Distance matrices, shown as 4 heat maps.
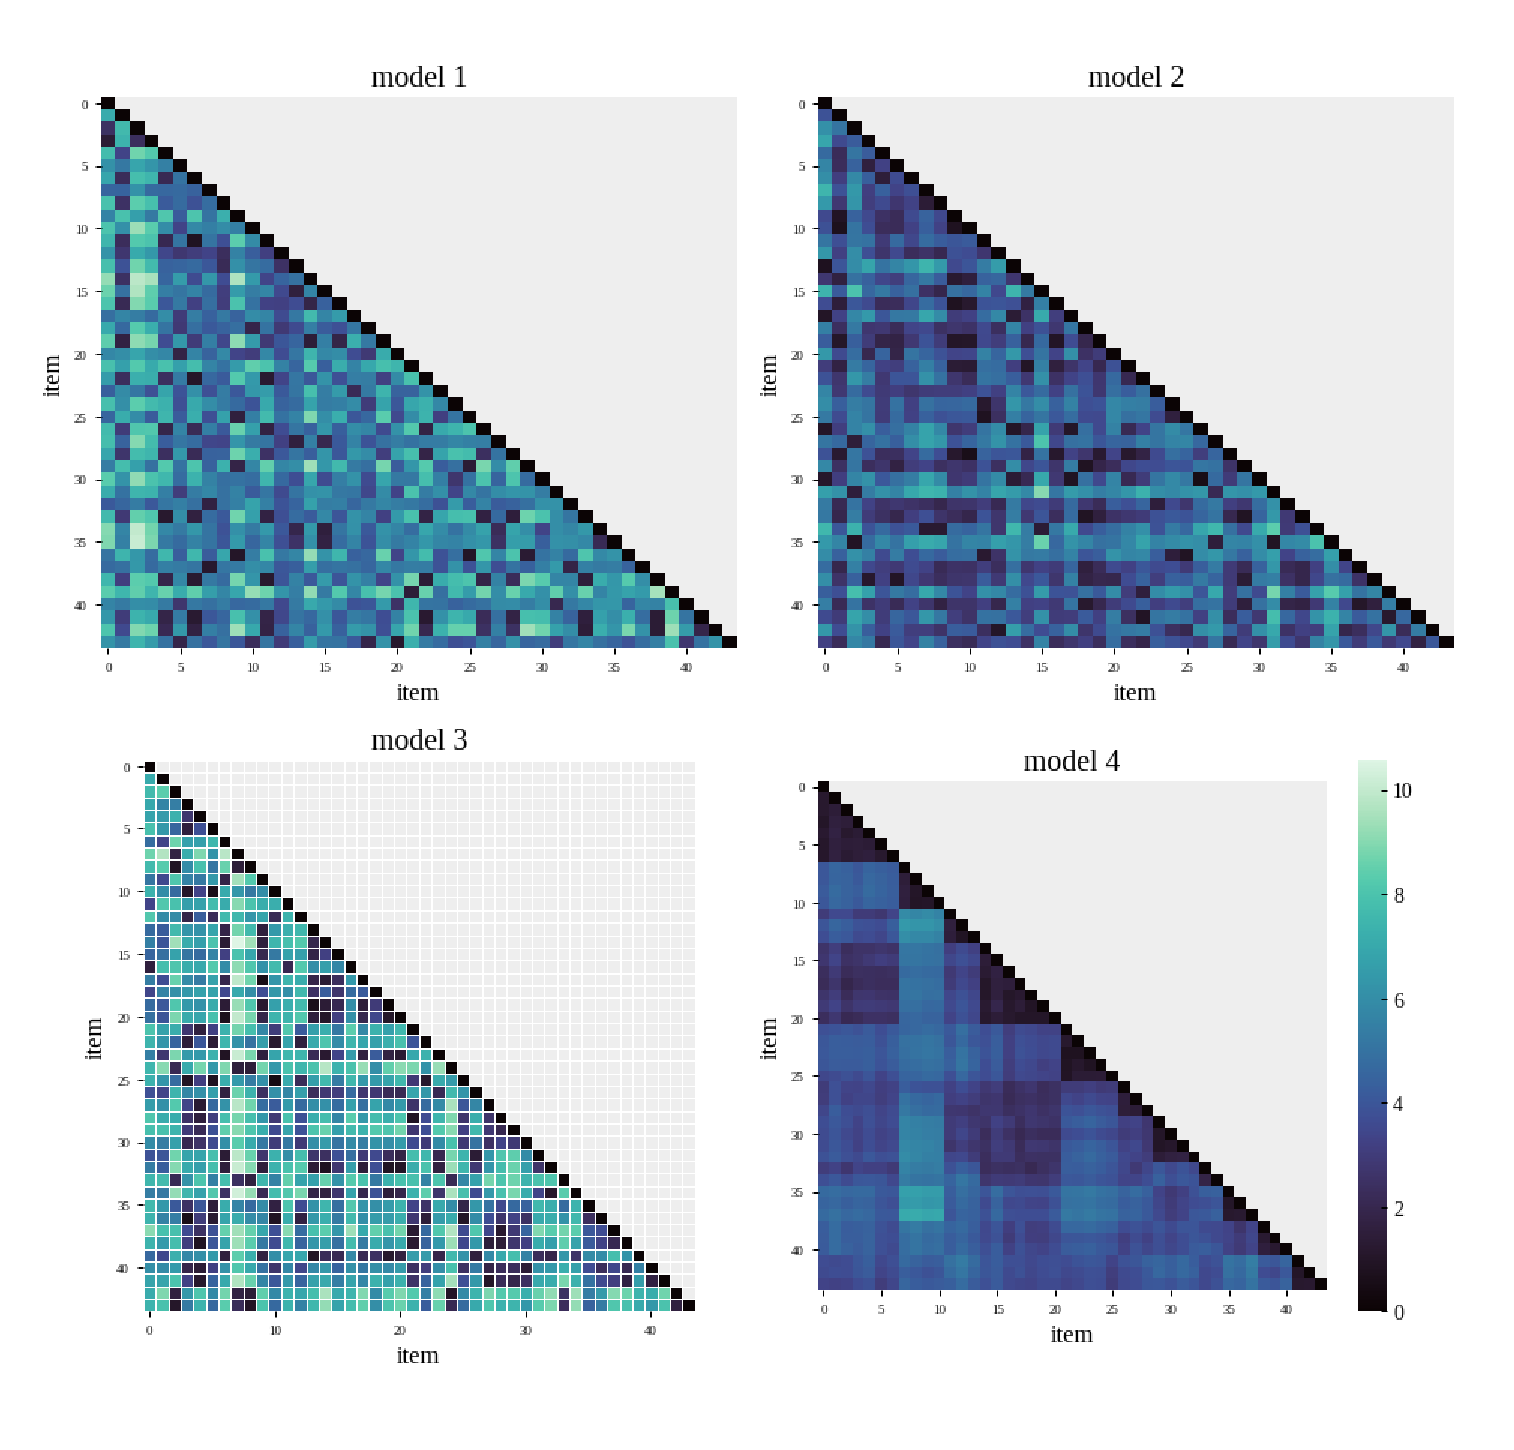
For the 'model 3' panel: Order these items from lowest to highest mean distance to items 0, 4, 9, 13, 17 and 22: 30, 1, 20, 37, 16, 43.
20, 30, 1, 16, 37, 43
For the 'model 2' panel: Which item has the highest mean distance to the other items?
31
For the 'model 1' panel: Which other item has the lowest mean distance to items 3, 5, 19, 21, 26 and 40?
12
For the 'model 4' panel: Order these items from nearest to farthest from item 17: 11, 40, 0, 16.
16, 0, 11, 40
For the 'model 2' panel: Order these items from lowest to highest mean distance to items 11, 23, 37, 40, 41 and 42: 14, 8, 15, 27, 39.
8, 14, 15, 39, 27
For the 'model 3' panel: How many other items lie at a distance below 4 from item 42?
6
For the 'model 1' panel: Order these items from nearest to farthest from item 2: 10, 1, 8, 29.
29, 1, 8, 10
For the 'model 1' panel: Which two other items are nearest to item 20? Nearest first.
43, 5
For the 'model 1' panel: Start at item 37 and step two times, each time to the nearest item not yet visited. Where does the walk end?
32
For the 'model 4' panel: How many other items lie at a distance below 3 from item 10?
3
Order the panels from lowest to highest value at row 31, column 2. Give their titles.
model 2, model 4, model 1, model 3
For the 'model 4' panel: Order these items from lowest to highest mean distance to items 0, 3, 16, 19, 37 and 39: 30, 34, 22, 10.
30, 34, 22, 10
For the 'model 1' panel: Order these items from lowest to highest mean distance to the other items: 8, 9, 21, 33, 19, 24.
8, 33, 19, 24, 9, 21
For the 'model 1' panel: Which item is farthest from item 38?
39
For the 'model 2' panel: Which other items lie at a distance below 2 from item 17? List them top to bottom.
0, 13, 26, 30
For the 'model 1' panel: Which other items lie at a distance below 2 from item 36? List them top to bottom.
9, 25, 29
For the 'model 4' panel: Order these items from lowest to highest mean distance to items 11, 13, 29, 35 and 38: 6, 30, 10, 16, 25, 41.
30, 16, 6, 25, 41, 10
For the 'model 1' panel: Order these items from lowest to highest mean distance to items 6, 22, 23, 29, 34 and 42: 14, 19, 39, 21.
19, 14, 21, 39
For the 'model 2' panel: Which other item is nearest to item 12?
42
